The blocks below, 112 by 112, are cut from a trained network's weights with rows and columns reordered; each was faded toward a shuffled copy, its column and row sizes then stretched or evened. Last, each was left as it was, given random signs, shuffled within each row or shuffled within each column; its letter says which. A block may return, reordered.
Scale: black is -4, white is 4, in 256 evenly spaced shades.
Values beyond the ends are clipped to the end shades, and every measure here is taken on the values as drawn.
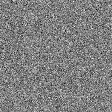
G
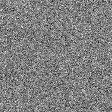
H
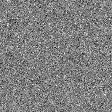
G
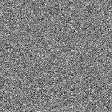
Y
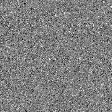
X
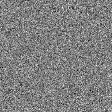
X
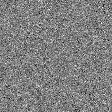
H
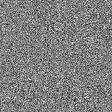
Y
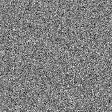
H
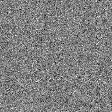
X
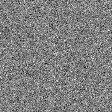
H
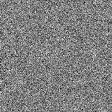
H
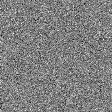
H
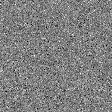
G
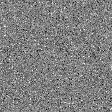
G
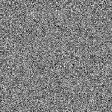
Y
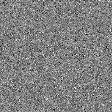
X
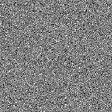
Y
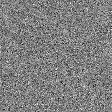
G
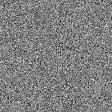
X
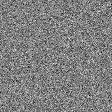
H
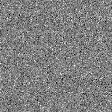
Y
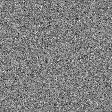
G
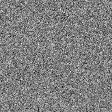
X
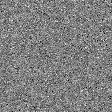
G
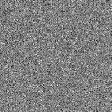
Y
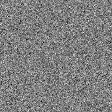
X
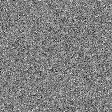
G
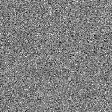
Y
